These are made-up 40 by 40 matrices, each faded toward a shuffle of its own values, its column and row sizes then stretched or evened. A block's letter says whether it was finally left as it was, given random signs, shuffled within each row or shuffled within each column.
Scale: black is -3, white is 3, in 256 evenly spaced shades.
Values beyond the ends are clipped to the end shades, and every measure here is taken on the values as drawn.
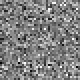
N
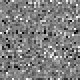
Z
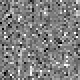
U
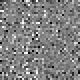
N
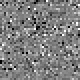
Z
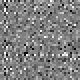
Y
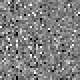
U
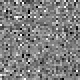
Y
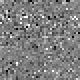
Z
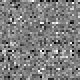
N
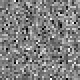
U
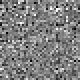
N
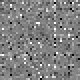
N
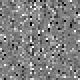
U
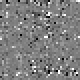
N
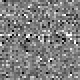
Z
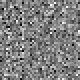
U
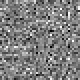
Y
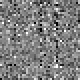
N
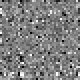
Y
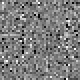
N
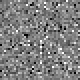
Z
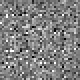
Y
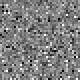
Z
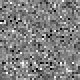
Z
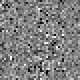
U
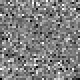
Z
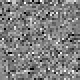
Z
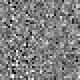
U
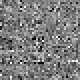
N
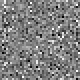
U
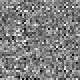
Y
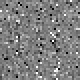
U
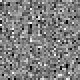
U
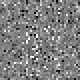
U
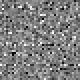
Z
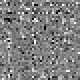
N
